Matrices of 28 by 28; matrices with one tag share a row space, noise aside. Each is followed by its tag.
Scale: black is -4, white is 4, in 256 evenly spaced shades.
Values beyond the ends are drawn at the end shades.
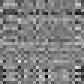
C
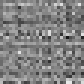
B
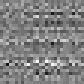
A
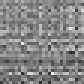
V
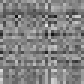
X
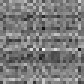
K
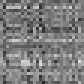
K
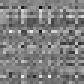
V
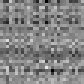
A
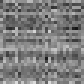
X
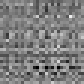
A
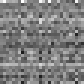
V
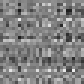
B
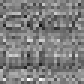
K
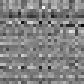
V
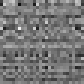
C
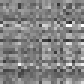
B
